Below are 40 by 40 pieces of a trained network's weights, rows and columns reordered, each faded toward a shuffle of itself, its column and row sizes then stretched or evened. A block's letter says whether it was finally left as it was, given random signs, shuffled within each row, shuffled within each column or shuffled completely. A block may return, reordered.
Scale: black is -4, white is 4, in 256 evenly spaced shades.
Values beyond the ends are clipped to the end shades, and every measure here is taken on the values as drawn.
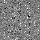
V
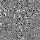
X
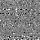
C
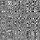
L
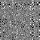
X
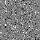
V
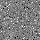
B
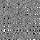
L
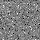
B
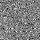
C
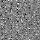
V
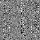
V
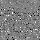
C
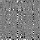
L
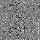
X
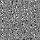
V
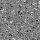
B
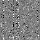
V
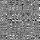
L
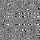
L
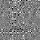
L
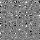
X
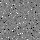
B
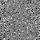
V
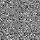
X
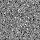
B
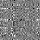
L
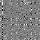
L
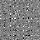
X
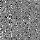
V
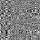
L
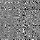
X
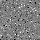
B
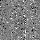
V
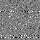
C
